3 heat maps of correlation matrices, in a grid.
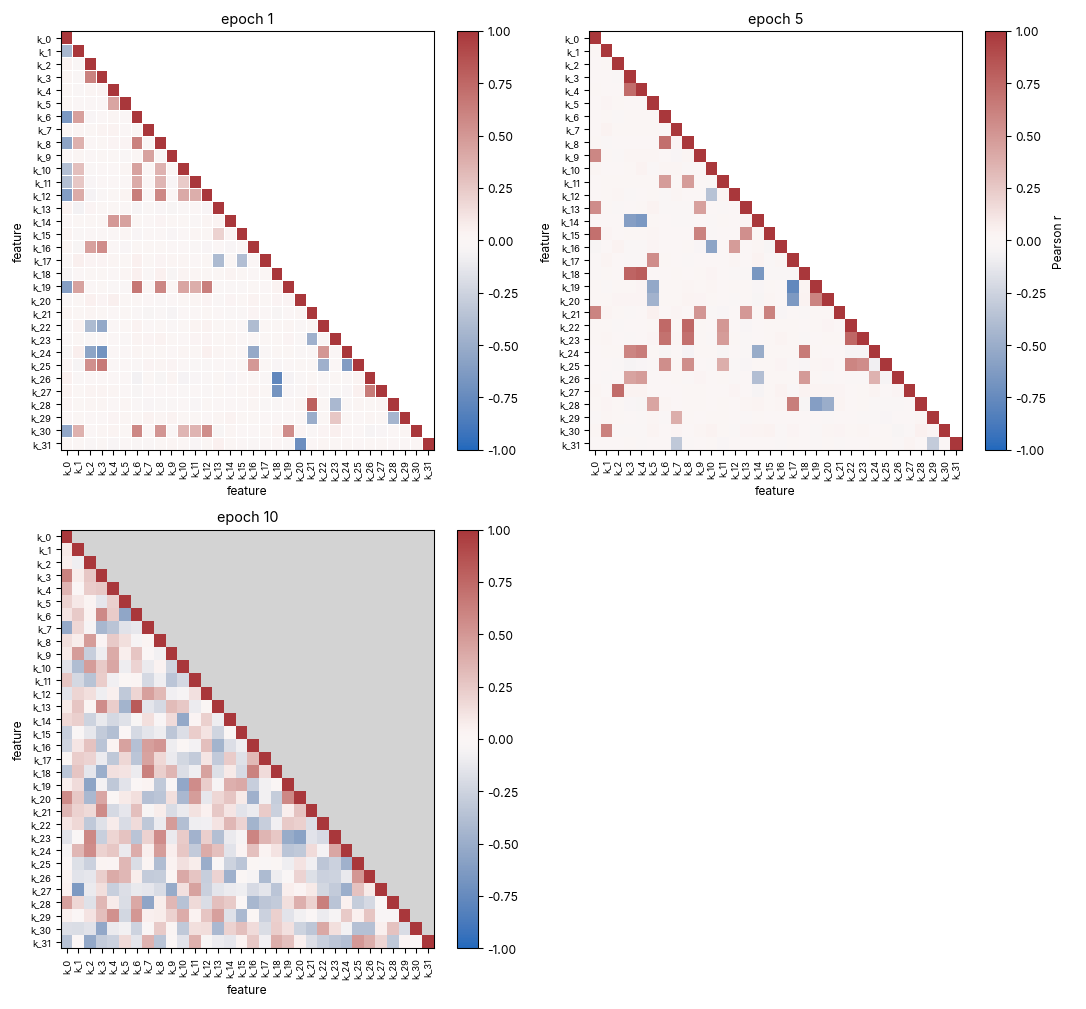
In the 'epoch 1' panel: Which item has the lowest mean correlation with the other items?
k_0
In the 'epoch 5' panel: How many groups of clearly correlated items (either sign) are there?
8
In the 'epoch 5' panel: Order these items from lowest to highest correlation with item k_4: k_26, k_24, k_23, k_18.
k_23, k_26, k_24, k_18
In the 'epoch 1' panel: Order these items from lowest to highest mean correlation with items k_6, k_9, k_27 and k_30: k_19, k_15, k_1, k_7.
k_15, k_7, k_1, k_19
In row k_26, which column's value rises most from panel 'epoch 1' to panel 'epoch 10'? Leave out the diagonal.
k_18
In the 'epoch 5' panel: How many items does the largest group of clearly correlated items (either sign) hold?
6
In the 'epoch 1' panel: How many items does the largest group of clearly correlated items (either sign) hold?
9
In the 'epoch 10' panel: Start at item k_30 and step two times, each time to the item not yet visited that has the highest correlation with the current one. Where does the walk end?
k_28
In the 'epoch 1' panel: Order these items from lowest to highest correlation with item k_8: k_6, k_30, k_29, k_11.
k_29, k_11, k_30, k_6
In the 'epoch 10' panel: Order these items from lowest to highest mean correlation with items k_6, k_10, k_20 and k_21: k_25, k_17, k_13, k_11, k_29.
k_17, k_25, k_11, k_29, k_13
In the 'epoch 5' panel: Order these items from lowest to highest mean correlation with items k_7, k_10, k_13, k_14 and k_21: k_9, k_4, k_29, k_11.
k_4, k_11, k_29, k_9
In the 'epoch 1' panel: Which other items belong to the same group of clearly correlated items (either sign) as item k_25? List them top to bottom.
k_2, k_3, k_16, k_22, k_24
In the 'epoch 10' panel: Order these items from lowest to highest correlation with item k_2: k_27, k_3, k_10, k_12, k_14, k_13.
k_14, k_27, k_13, k_12, k_3, k_10
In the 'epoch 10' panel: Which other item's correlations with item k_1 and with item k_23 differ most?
k_20
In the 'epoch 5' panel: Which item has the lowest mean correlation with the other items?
k_14
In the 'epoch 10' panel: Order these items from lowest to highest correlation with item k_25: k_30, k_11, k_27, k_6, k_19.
k_30, k_6, k_19, k_11, k_27
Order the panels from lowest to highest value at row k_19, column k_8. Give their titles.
epoch 10, epoch 5, epoch 1
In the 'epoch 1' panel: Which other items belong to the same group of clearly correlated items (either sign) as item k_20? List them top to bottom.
k_31
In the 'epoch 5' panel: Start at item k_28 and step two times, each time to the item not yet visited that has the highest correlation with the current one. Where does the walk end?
k_5
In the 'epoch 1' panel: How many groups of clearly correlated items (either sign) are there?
8
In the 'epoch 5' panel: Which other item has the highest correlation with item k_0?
k_15
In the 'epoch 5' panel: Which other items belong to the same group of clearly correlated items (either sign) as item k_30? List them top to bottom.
k_1
